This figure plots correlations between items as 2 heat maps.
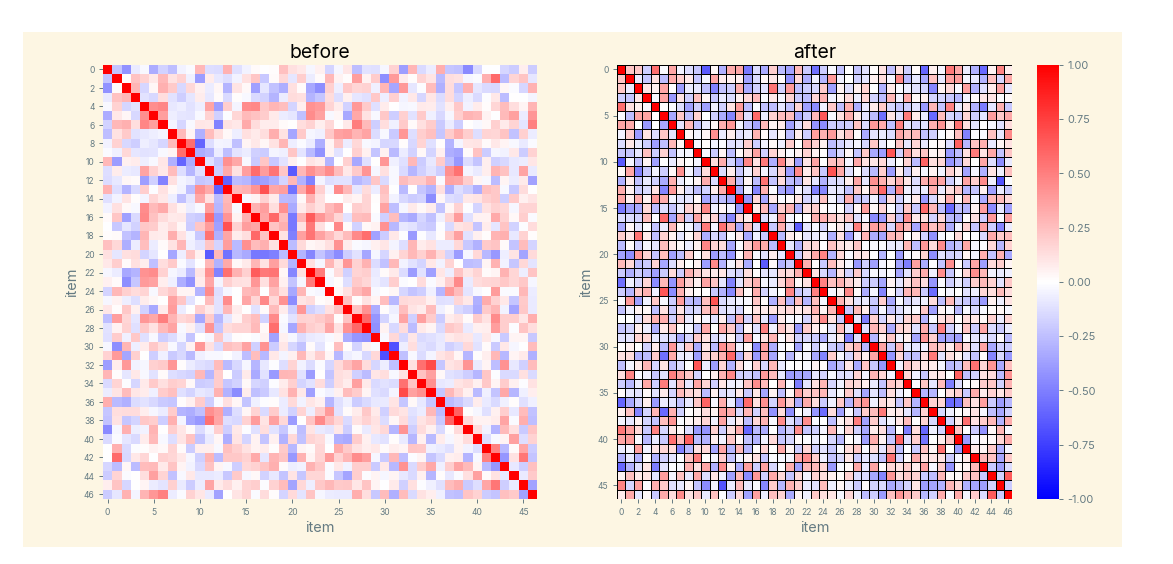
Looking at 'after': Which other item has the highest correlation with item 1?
33
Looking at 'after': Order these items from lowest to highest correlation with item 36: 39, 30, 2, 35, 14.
39, 14, 35, 2, 30
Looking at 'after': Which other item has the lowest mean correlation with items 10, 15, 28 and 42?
0
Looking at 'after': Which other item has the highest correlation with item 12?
17
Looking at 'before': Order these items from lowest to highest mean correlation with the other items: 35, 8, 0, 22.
0, 8, 35, 22
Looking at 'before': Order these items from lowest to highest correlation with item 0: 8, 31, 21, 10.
8, 21, 31, 10
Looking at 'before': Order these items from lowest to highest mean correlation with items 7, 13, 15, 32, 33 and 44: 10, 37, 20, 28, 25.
20, 37, 10, 28, 25
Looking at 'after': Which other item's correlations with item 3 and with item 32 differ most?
42
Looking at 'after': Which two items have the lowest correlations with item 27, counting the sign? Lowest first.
29, 18
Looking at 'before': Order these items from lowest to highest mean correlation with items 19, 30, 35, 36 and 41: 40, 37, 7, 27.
40, 37, 27, 7
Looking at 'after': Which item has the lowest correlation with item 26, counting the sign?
37
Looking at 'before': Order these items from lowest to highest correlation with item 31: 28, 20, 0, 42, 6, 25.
25, 28, 6, 20, 0, 42
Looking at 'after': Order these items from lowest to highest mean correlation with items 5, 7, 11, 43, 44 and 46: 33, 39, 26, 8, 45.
45, 39, 8, 26, 33
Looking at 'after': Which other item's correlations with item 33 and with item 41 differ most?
40
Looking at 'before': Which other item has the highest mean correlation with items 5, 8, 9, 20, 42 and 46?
27
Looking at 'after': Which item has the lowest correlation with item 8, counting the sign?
4
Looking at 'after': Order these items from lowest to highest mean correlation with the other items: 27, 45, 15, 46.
45, 15, 27, 46
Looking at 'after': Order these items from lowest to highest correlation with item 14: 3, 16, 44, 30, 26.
26, 30, 3, 16, 44
